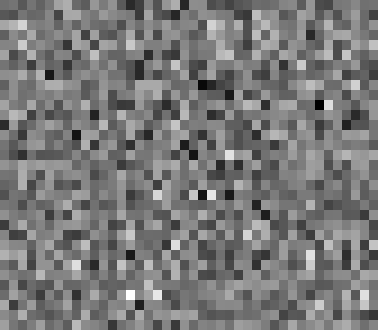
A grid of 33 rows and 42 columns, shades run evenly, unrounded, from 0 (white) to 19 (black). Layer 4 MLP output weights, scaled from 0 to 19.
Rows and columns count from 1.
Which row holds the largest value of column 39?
13
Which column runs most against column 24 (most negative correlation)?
35
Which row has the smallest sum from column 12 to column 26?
30
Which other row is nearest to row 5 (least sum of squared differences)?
3
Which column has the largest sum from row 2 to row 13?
36
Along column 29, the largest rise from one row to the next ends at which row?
14
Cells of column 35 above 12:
4
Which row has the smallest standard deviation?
29
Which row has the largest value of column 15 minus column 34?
7
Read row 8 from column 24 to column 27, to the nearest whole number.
7 12 14 11
